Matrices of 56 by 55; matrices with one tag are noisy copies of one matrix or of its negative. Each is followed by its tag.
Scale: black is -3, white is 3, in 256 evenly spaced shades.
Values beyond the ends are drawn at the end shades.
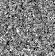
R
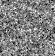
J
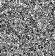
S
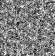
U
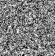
R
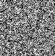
U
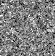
S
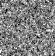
S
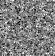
U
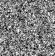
R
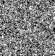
J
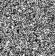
R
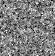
J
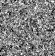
S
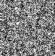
U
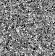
R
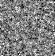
U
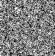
U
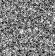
J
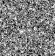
J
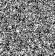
R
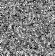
R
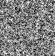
U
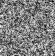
S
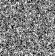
R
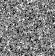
R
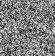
J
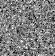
R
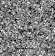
J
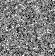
R
